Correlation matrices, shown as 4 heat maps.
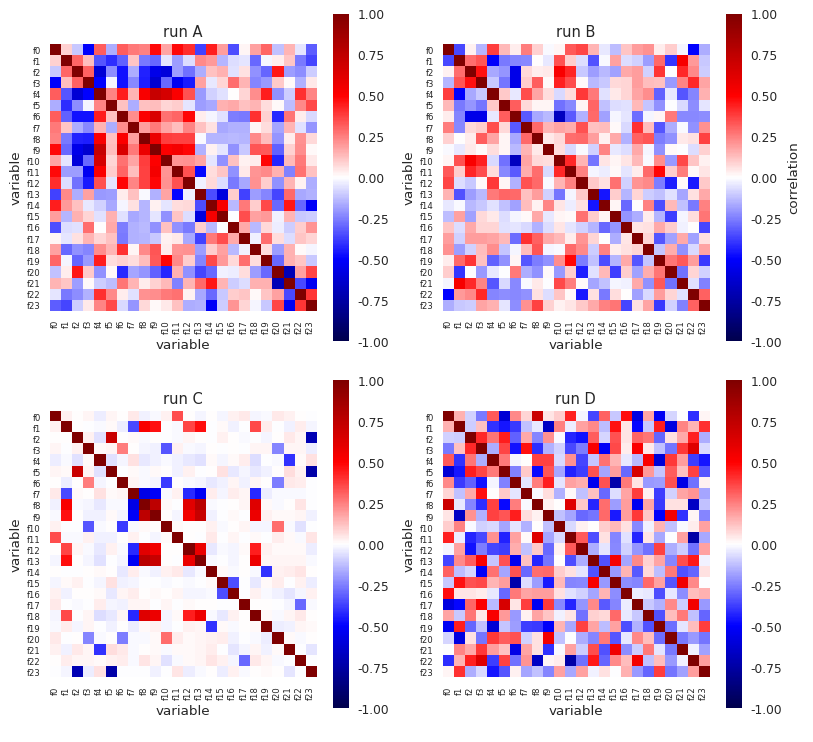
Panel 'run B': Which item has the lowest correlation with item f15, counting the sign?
f20
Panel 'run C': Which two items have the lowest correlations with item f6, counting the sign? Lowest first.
f10, f20
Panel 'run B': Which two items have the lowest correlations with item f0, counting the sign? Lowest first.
f22, f1
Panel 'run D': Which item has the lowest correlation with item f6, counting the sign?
f15
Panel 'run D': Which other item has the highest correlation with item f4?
f18
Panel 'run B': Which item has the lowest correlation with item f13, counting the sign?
f14
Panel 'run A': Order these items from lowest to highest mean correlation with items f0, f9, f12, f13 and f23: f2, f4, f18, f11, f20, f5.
f2, f20, f5, f18, f11, f4
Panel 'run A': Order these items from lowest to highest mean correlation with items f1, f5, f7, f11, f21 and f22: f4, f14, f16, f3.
f3, f16, f14, f4
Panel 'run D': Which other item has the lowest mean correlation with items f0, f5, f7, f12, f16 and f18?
f19
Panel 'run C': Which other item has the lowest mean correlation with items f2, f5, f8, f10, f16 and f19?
f23
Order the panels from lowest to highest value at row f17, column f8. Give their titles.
run D, run A, run C, run B
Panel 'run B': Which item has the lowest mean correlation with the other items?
f6
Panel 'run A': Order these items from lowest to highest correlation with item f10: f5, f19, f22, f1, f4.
f1, f5, f22, f19, f4
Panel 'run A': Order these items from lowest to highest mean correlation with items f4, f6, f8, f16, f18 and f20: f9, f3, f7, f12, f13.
f3, f13, f7, f12, f9
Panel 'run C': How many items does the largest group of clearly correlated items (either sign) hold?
7
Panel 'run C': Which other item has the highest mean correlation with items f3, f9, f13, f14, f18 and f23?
f8
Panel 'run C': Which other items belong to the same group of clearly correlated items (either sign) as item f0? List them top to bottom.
f11
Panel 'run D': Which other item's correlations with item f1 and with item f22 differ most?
f17
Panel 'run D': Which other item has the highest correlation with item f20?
f9
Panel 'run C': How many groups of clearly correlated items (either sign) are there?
8
